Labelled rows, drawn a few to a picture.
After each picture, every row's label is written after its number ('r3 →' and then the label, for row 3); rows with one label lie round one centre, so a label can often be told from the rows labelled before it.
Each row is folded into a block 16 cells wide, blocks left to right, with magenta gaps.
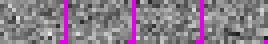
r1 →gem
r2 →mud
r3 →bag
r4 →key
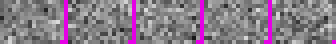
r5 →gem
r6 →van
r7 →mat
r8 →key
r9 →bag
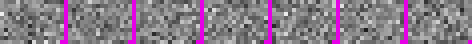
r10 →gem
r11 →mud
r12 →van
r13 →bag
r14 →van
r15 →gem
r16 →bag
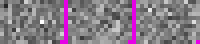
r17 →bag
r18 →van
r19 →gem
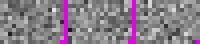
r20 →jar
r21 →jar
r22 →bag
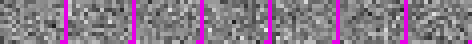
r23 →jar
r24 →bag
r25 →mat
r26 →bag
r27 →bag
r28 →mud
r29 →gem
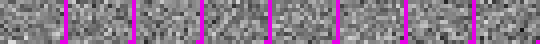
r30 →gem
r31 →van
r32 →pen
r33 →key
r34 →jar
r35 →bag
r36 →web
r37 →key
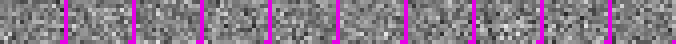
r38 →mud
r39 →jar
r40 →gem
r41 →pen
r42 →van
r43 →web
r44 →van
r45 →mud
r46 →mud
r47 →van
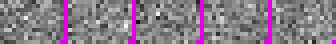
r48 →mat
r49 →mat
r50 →bag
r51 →bag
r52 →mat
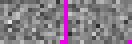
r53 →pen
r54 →bag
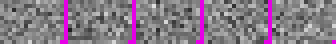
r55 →van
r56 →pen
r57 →mat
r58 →bag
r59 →pen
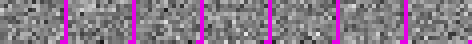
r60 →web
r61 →mat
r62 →pen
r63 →pen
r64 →gem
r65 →gem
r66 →mat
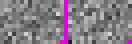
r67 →mat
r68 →mud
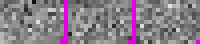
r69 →jar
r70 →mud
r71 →van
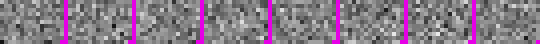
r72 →bag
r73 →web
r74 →bag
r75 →key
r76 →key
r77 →gem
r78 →mat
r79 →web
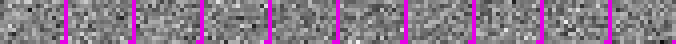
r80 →pen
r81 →gem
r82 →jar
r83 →key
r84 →mat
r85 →gem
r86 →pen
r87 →mud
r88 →key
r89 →bag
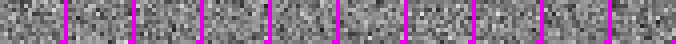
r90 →van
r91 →key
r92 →mat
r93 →pen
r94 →van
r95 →pen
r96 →web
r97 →gem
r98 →van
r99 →jar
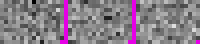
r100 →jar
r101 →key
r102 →key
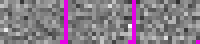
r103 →mat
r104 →web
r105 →web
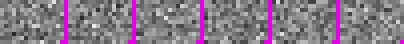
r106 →van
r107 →mat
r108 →bag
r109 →bag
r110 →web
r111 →pen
